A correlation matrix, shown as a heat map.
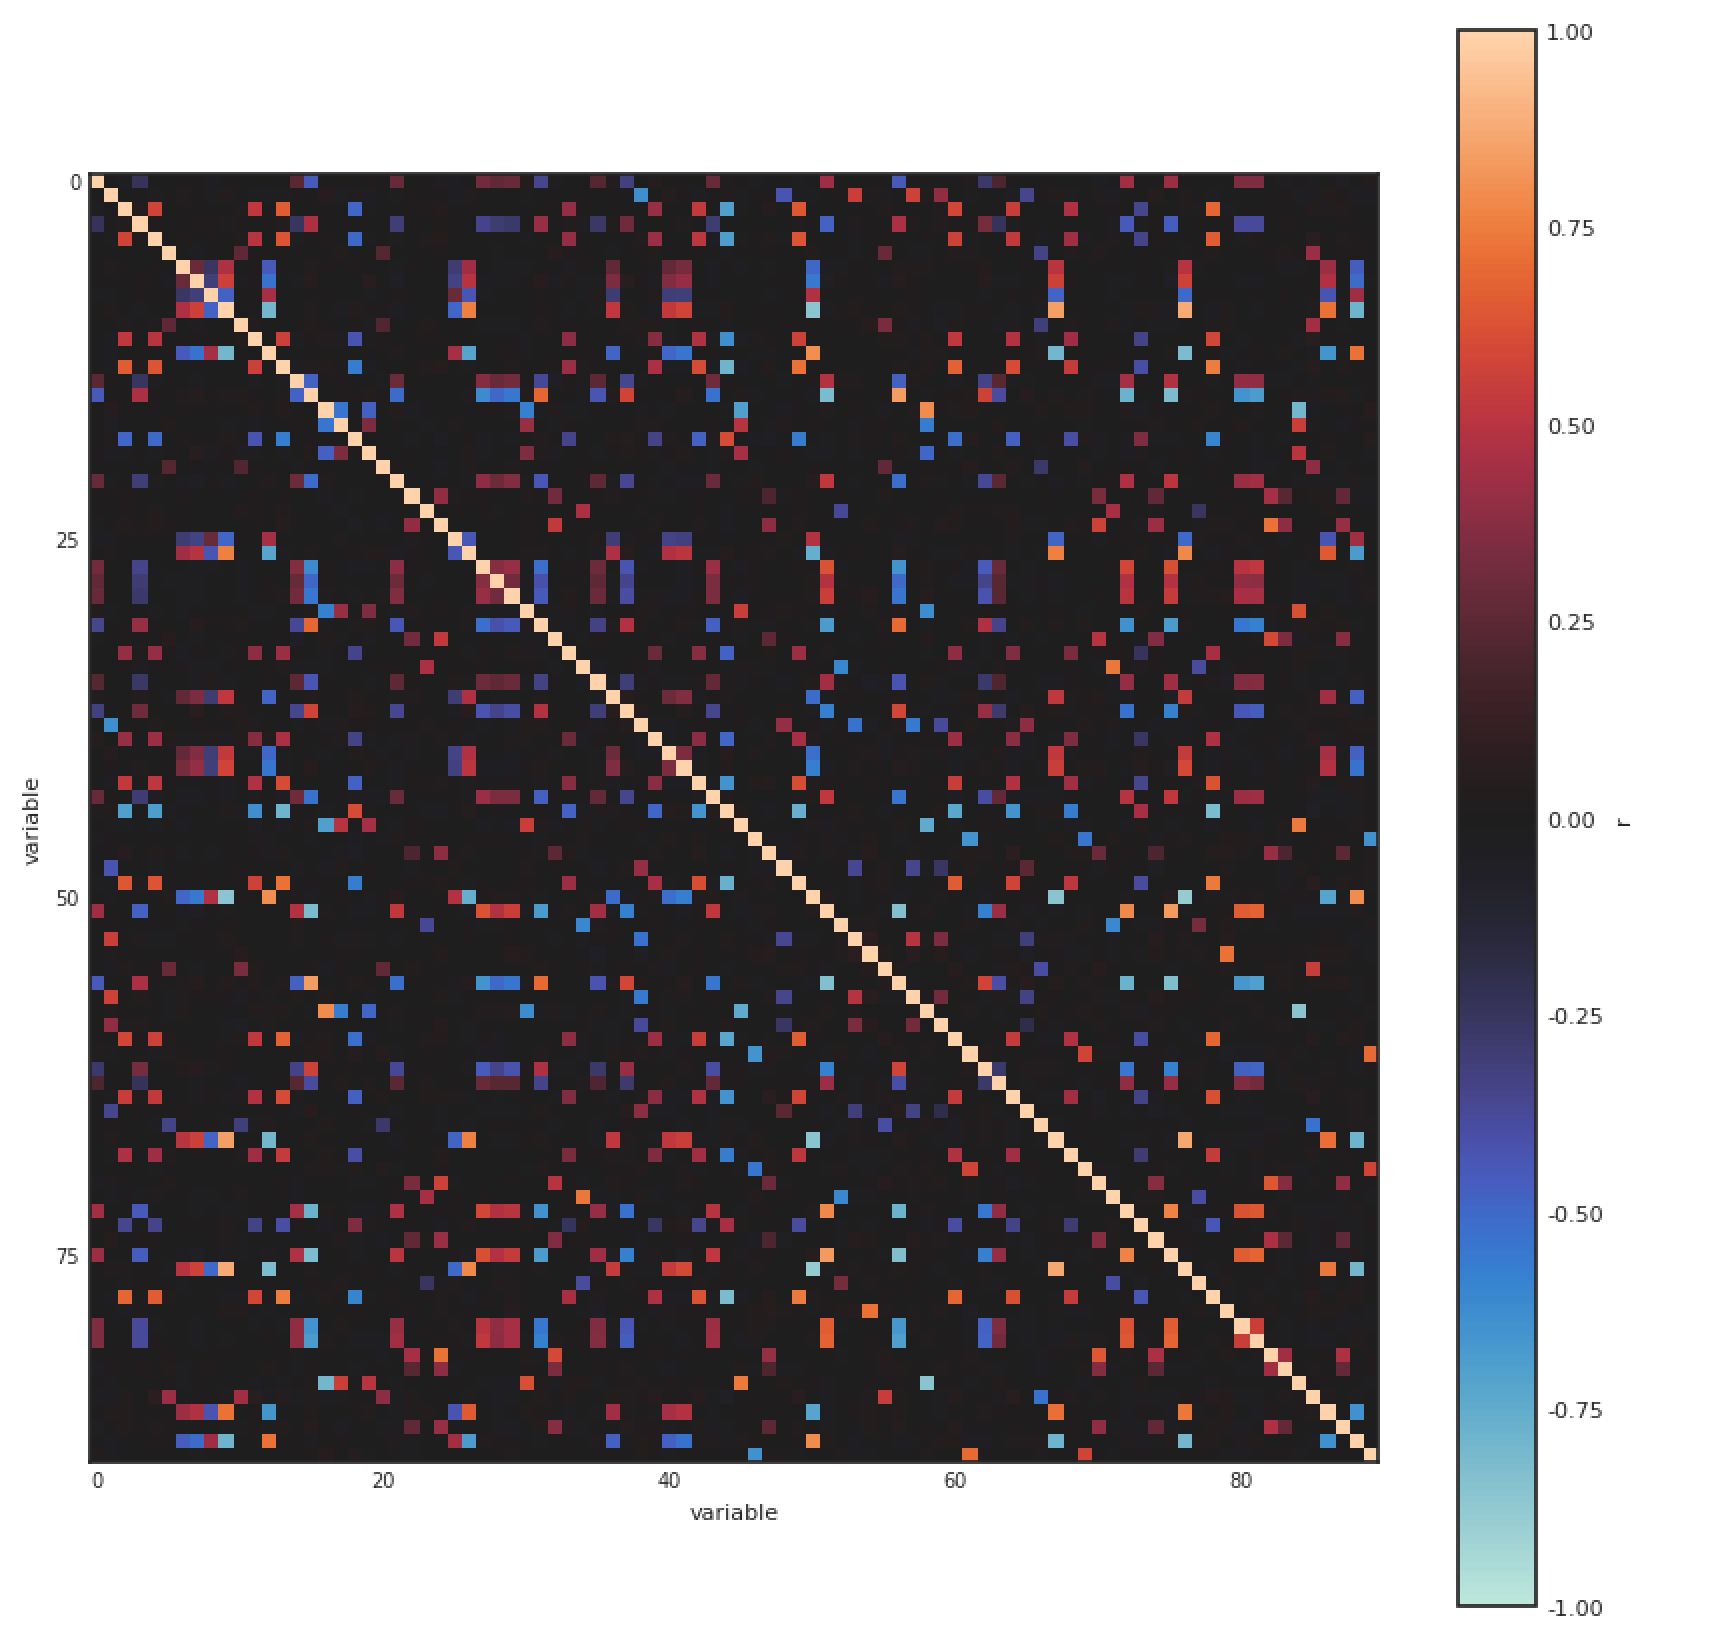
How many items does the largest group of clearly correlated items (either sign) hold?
20
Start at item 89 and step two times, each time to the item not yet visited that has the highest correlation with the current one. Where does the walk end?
69
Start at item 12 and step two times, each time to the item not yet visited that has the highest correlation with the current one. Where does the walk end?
88
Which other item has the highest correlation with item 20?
85
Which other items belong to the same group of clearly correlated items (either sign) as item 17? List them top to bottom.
16, 19, 30, 45, 58, 84
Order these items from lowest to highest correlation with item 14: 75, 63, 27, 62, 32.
62, 32, 63, 27, 75
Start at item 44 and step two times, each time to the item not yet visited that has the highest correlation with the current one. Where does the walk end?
73
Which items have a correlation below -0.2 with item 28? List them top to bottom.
3, 15, 31, 37, 56, 62
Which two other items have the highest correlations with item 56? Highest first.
15, 31
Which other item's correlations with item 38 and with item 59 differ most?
1
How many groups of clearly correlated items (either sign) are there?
10
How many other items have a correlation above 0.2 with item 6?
9
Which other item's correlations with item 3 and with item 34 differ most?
71
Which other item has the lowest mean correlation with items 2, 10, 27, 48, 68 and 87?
44
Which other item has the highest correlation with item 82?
24
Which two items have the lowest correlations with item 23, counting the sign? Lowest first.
52, 77
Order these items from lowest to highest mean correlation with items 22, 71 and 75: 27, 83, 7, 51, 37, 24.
37, 7, 83, 24, 27, 51
